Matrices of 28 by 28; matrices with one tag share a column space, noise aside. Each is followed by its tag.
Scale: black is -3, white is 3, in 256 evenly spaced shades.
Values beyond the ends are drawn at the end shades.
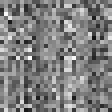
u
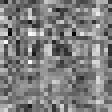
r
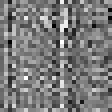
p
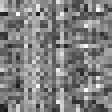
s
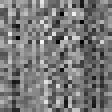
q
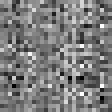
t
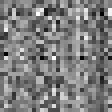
u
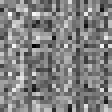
s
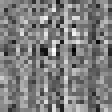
r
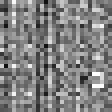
t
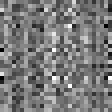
t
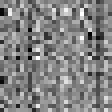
u
